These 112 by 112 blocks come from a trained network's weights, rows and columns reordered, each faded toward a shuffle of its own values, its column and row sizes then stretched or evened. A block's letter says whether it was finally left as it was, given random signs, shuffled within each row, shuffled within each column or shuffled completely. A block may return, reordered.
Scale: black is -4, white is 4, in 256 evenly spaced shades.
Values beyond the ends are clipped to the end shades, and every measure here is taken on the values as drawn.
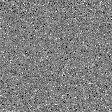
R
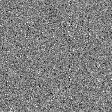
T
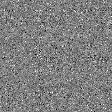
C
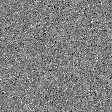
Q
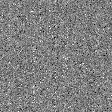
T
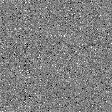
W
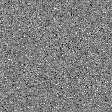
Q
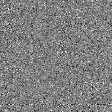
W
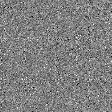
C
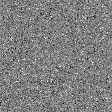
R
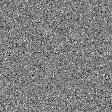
R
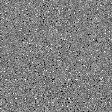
W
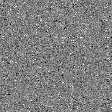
C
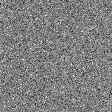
Q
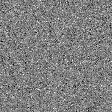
R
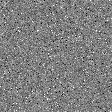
Q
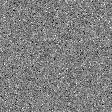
Q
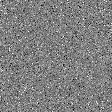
Q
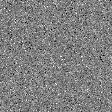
T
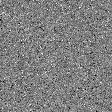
Q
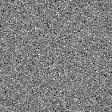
Q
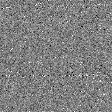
C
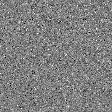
R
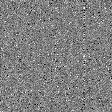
W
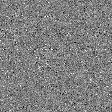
R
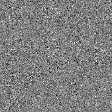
W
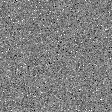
Q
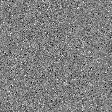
T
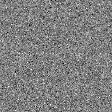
C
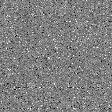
R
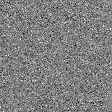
Q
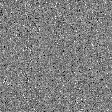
T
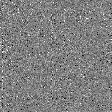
W
